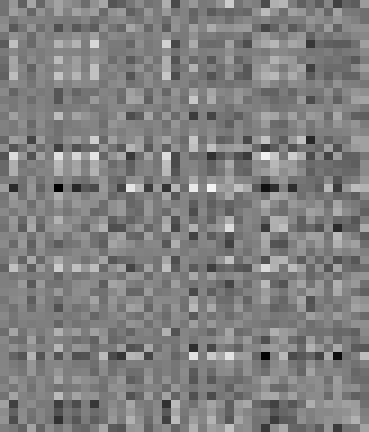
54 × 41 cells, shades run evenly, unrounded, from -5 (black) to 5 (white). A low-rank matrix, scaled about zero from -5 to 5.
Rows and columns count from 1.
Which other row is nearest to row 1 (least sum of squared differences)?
33
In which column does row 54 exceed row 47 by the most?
22
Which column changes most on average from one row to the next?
30
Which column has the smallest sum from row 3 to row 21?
35
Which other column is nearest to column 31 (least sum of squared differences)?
19
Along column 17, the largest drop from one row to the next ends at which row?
45
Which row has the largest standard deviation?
24
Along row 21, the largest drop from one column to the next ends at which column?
20
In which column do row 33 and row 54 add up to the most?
26
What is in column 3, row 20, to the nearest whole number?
1
